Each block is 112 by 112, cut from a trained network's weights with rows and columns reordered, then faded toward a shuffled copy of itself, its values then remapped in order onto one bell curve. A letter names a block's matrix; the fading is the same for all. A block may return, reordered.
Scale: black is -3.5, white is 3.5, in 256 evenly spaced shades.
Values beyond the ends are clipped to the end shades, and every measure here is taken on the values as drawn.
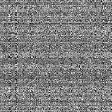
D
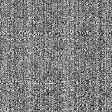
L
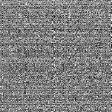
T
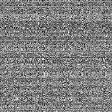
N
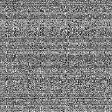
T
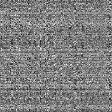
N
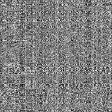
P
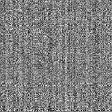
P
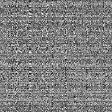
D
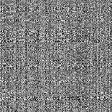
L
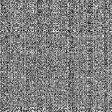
P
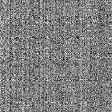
P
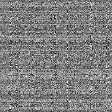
D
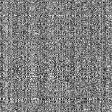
L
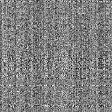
L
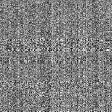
P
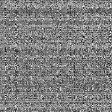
D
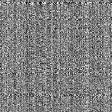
L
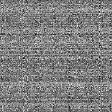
D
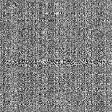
L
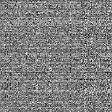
N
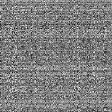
N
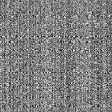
L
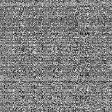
N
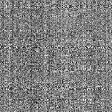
P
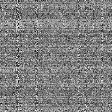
D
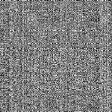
P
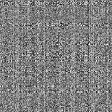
P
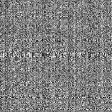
P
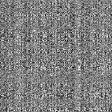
L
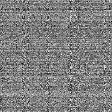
T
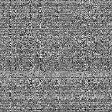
T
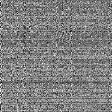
N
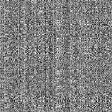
P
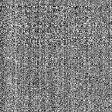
P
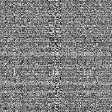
D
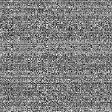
N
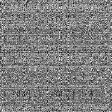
T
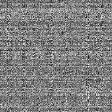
D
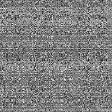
N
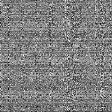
N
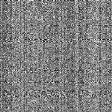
L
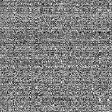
N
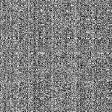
P
